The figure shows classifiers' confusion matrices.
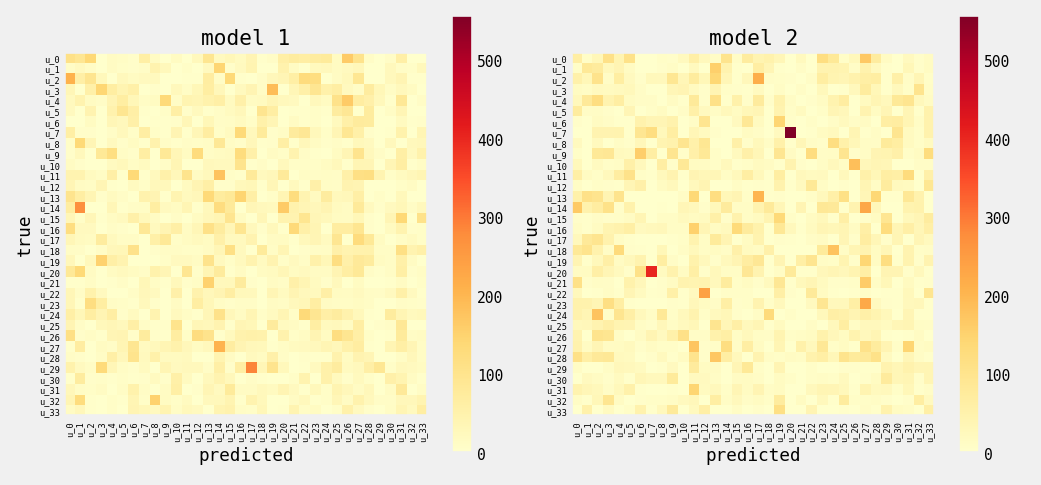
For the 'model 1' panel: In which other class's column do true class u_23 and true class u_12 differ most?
u_2
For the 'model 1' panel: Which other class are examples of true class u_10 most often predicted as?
u_16
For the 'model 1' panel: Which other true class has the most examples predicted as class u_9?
u_4
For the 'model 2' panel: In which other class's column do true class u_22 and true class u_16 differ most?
u_12
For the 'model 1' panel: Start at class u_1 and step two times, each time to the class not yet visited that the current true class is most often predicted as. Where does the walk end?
u_20
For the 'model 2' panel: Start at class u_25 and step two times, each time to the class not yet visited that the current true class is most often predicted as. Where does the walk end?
u_17
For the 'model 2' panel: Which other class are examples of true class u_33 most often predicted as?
u_19
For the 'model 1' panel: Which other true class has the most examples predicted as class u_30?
u_24
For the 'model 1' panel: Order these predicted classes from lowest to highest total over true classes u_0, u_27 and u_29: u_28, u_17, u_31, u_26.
u_28, u_31, u_26, u_17
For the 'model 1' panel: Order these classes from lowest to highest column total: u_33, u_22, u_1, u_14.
u_33, u_22, u_1, u_14
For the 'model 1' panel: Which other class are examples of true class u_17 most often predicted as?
u_27
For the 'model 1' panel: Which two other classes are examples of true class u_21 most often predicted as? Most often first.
u_13, u_16
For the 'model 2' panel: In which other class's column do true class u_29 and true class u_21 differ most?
u_27
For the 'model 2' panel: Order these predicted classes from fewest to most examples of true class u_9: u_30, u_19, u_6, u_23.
u_23, u_30, u_19, u_6
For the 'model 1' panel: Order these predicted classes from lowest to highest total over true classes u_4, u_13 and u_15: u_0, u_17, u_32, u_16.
u_32, u_17, u_0, u_16
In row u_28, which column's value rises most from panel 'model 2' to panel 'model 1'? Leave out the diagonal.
u_6
